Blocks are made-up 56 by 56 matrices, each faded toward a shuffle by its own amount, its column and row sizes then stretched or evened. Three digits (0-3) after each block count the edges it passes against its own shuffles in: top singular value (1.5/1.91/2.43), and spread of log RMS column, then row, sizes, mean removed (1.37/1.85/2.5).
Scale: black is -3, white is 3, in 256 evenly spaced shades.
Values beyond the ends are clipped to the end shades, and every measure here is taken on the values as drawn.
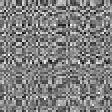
3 1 3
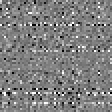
2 2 3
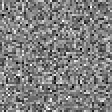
2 1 0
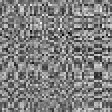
3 1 2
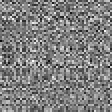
3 0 2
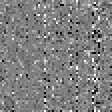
0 3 1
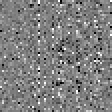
1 3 0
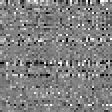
2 1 3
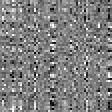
3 3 1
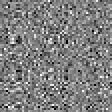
2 1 1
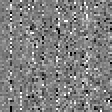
1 3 0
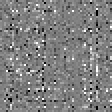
0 3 1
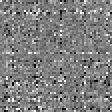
1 2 3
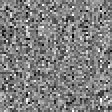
1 2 0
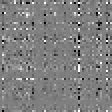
2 3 3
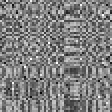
3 0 1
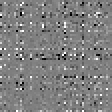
1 3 3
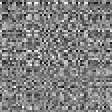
3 0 3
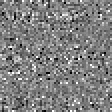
0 0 2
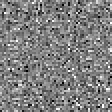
1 1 1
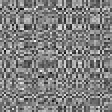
3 2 3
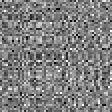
3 0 1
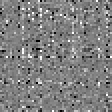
1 2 2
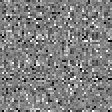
2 1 2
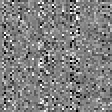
2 3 0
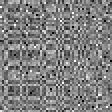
3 0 0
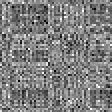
3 0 0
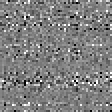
1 1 3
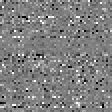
1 1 3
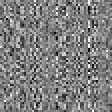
3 3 0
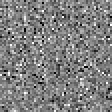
1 1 1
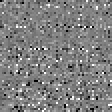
0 1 3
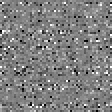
1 1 3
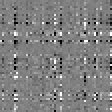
3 3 3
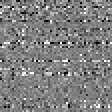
2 1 3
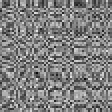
3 1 1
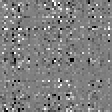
0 3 3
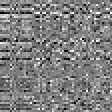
3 0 3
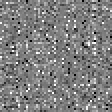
1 2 0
